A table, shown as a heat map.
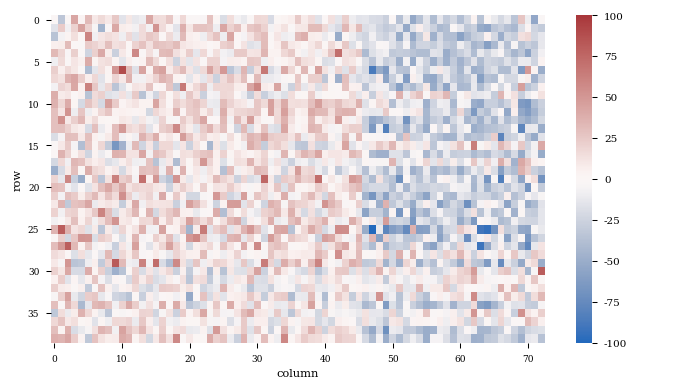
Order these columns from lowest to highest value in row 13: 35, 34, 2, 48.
48, 35, 2, 34
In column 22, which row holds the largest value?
25
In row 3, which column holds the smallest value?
64
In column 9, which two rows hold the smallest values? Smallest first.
15, 30
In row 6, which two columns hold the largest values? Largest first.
10, 31
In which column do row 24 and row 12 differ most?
49
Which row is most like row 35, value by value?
17
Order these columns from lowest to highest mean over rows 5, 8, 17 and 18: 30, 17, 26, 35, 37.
35, 37, 26, 17, 30
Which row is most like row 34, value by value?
37
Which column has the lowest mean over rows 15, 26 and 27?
70
